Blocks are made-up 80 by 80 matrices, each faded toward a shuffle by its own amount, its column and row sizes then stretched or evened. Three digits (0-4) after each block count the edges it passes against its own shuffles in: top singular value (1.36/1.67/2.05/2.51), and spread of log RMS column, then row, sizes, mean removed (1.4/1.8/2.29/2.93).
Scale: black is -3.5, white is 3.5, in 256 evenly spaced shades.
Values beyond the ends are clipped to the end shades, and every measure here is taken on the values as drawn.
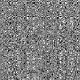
3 3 1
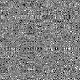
3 0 2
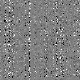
1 4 2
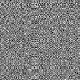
4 1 3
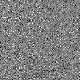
2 1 0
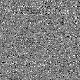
2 0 2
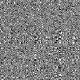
3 2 2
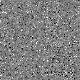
0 1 1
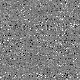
0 1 3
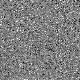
0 0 0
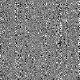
1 4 1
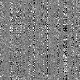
3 4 1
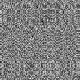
4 0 0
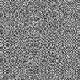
4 0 2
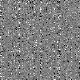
2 3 1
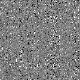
0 3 1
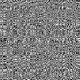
4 2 3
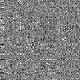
3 1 2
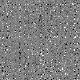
1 3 2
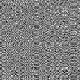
4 0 0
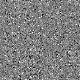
0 2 0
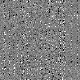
2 4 1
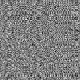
4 1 2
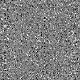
2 2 0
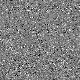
0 0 2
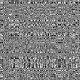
4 1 4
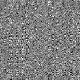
3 2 1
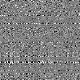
3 1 4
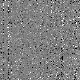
0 3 1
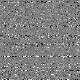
1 1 4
